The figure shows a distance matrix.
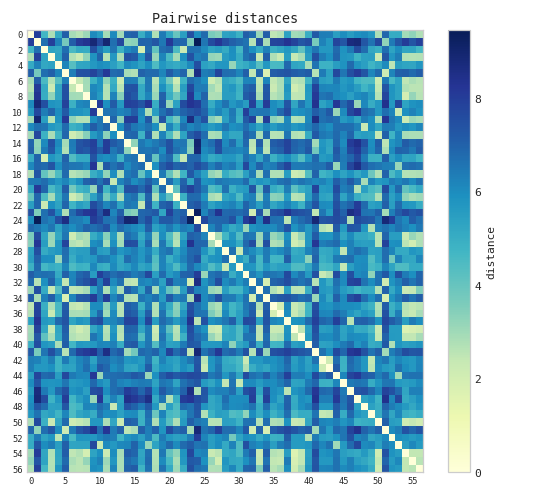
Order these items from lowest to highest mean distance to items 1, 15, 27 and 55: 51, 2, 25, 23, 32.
32, 51, 23, 2, 25
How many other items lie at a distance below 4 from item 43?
4
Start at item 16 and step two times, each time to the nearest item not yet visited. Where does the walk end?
22
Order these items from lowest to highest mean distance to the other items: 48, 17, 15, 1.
48, 15, 17, 1
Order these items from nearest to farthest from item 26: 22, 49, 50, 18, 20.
50, 18, 20, 49, 22
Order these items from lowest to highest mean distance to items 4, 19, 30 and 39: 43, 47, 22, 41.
43, 22, 47, 41
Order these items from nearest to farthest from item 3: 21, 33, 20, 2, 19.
33, 21, 20, 2, 19
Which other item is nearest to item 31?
42
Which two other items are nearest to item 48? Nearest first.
12, 19
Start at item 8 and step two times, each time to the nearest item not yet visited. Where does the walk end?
38
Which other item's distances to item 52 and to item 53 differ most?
10
